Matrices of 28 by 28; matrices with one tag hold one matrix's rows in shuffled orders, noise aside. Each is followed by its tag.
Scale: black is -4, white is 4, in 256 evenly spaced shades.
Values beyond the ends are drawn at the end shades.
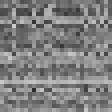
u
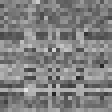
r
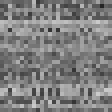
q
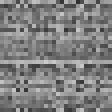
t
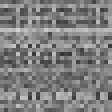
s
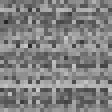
s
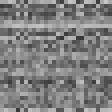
t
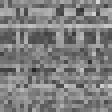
t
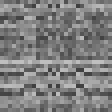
r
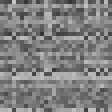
u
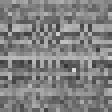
q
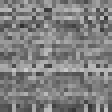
u
